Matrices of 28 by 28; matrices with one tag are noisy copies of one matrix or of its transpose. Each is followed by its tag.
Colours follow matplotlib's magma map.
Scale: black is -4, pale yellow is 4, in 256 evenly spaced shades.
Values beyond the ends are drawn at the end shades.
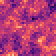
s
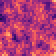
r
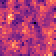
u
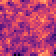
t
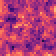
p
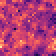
t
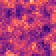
p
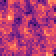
u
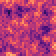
p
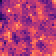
r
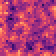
p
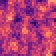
u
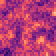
s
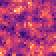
u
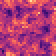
p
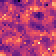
r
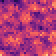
r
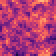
t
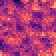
r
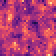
u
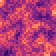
s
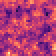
p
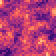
s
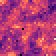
s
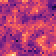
s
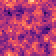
p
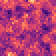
p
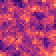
r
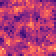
u
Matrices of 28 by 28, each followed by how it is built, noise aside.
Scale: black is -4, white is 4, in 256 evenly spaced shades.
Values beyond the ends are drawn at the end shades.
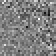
upper triangular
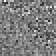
upper triangular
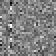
uneven columns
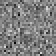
low rank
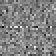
uneven rows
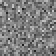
noise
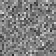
noise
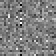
uneven columns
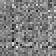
low rank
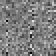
uneven columns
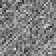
Hankel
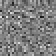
low rank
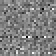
uneven rows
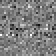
uneven rows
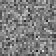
noise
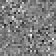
block diagonal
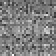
blocks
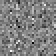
uneven columns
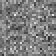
blocks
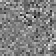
upper triangular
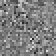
block diagonal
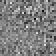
upper triangular
